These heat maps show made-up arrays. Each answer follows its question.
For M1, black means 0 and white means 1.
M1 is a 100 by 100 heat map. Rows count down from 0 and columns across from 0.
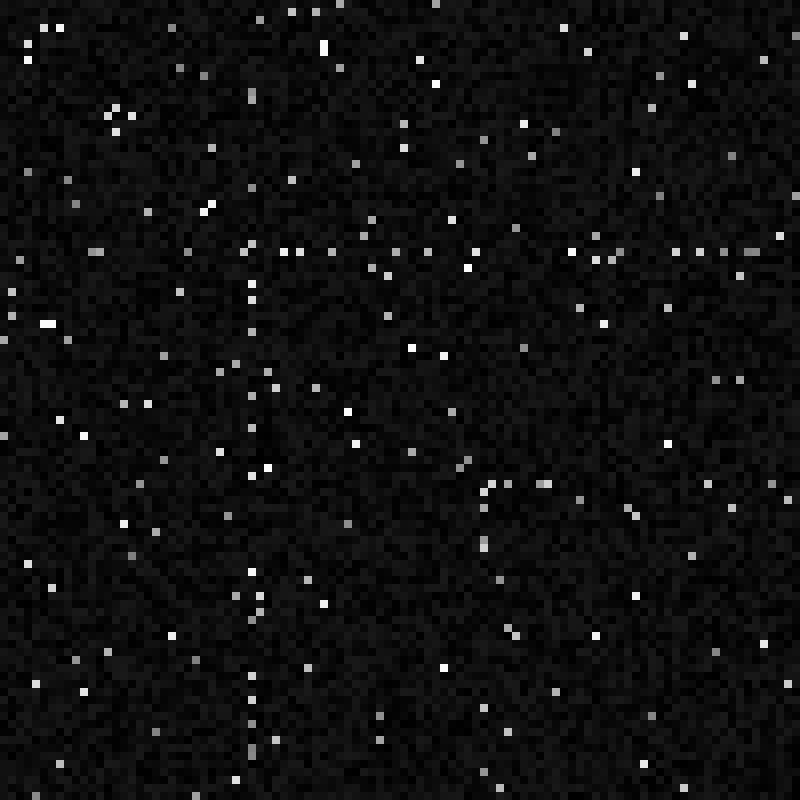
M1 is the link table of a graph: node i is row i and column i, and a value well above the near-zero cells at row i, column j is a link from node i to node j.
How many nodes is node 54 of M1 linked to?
2
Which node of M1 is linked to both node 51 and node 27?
node 56
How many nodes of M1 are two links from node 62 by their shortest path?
2
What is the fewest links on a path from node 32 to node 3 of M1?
4
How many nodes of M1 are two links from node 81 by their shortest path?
2
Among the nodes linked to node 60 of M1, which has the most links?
node 63
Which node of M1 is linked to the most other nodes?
node 31
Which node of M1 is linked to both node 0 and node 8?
node 42
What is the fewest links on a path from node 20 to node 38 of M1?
4
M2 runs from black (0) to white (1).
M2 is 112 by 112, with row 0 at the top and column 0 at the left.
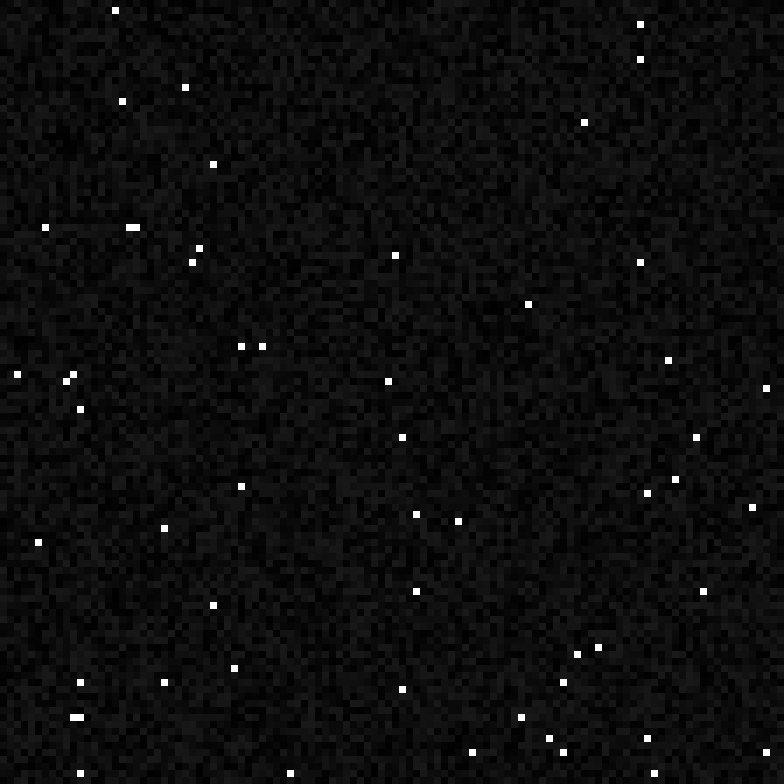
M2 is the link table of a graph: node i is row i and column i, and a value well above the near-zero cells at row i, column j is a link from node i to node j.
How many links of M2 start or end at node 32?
3
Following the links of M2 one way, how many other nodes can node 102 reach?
4
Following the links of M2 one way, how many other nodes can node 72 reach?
4
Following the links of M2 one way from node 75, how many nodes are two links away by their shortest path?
1
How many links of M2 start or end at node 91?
3
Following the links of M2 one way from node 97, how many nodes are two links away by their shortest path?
1
